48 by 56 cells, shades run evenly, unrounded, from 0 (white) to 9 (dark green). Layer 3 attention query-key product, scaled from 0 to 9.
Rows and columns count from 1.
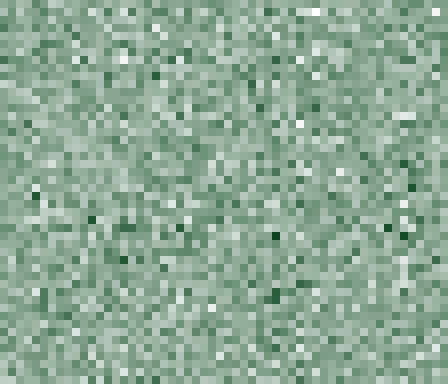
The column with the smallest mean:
13
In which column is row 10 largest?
20
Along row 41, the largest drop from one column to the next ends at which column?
56
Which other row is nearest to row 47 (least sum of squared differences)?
44
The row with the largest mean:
29
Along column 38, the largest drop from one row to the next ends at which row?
16
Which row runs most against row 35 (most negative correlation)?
11
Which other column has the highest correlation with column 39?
43
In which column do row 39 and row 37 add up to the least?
40
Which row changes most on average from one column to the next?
2
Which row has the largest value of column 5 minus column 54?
25
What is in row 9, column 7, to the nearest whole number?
5
